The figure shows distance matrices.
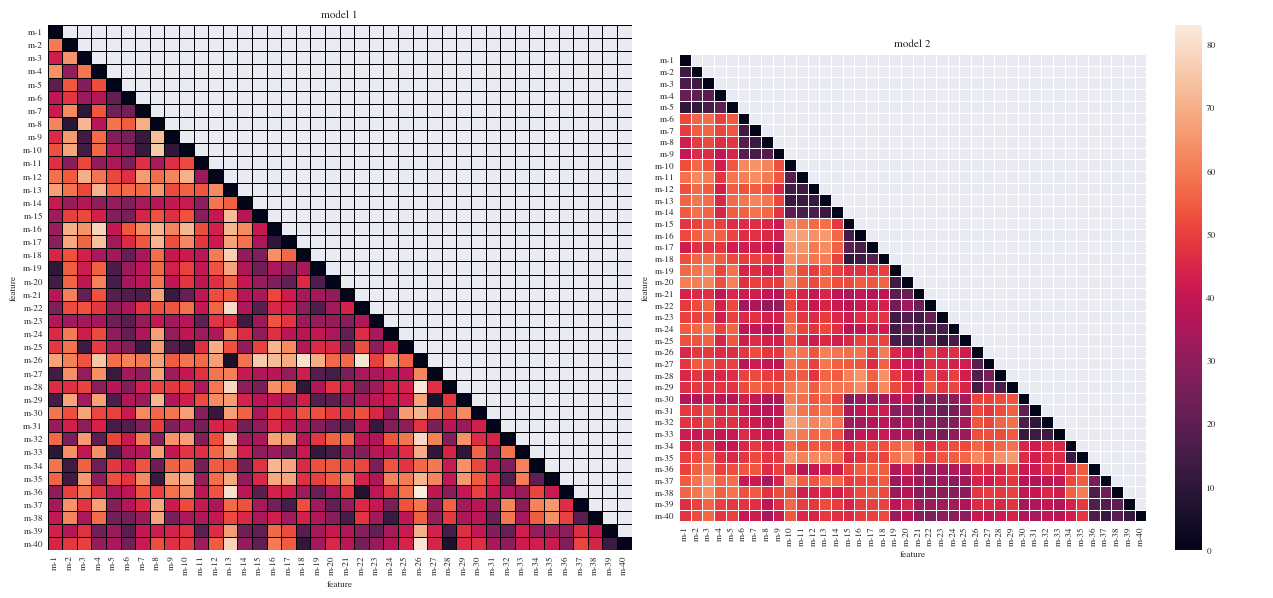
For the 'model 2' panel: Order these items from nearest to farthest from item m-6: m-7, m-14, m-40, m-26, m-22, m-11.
m-7, m-22, m-40, m-26, m-14, m-11
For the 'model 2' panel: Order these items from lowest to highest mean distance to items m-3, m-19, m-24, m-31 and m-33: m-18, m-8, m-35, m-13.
m-8, m-18, m-35, m-13
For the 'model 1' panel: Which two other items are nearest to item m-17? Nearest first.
m-16, m-37
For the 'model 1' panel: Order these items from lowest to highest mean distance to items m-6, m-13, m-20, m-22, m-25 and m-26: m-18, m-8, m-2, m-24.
m-24, m-18, m-2, m-8
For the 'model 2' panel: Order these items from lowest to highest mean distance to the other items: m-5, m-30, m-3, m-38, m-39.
m-30, m-39, m-38, m-5, m-3
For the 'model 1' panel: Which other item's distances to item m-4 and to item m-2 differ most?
m-8
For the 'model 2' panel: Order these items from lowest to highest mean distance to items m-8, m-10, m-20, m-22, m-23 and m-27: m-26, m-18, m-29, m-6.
m-6, m-26, m-29, m-18
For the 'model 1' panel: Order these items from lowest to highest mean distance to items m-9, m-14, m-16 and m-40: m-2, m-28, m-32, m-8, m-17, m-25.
m-28, m-25, m-17, m-32, m-2, m-8
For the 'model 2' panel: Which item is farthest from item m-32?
m-10
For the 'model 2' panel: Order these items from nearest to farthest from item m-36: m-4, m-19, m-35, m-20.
m-19, m-20, m-4, m-35
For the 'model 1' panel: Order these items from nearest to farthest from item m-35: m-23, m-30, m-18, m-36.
m-23, m-36, m-18, m-30
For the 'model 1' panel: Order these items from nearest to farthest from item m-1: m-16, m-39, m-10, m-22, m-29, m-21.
m-29, m-22, m-16, m-21, m-39, m-10
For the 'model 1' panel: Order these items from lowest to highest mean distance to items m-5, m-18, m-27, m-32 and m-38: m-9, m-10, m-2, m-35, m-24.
m-24, m-9, m-10, m-35, m-2
